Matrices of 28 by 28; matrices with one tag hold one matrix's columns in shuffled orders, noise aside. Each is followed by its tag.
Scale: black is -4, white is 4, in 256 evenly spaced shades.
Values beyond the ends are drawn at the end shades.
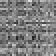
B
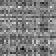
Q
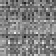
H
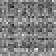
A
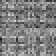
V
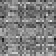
V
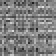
Q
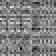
Q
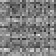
A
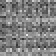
A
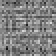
Q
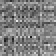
V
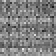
A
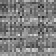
A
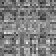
H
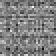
Q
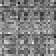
H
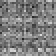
A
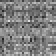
V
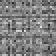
Q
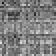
H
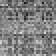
H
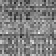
H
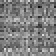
A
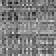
H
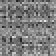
V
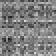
V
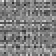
B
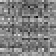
A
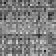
H
